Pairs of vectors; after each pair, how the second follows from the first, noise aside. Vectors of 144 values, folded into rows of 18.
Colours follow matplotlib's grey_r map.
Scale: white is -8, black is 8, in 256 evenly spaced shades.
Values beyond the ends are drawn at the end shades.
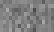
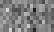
scaled up.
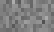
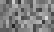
scaled up.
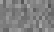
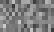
reversed, negated, scaled up.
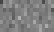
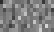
scaled up.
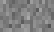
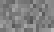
wrapped around, negated.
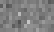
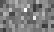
reversed, scaled up.
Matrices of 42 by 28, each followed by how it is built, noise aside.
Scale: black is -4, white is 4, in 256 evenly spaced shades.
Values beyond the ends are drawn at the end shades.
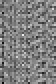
repeating rows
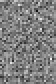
repeating columns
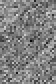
Hankel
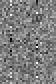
uneven columns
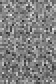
repeating columns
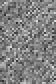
Hankel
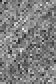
Hankel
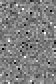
sparse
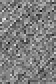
Hankel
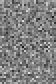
repeating columns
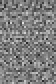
repeating columns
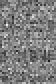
blocks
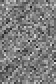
Hankel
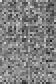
blocks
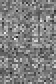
blocks
